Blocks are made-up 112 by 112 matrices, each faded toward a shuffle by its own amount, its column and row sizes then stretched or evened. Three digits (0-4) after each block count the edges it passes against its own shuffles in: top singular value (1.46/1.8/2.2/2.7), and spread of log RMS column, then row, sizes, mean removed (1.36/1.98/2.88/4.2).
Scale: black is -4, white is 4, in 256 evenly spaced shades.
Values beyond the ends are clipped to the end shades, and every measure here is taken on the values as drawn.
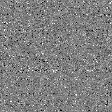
1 1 2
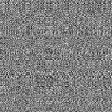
4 0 3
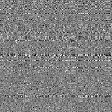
4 0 3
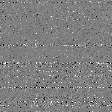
1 1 3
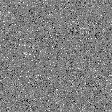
1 0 1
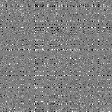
4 2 3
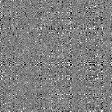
4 3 2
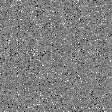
2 1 2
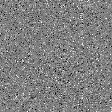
2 1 0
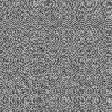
4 0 0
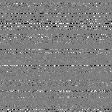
2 0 4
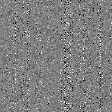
0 3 0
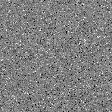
1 0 0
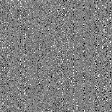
2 3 0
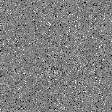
1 2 0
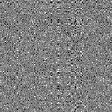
4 2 1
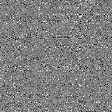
2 1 2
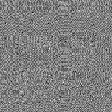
4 0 0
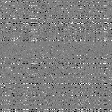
4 1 3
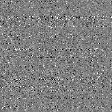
1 2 3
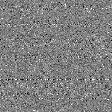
3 0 2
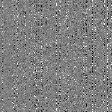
3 3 0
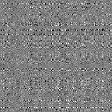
4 2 3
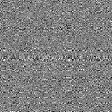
4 1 3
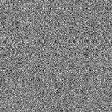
3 0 2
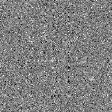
1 2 1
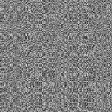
4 3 0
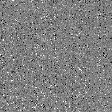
0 2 1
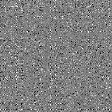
3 2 2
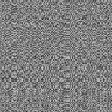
4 2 2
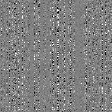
2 4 1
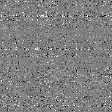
0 2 3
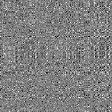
4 2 2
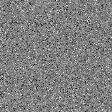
0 1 0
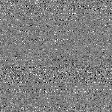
0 0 3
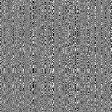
4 4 1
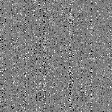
2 3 0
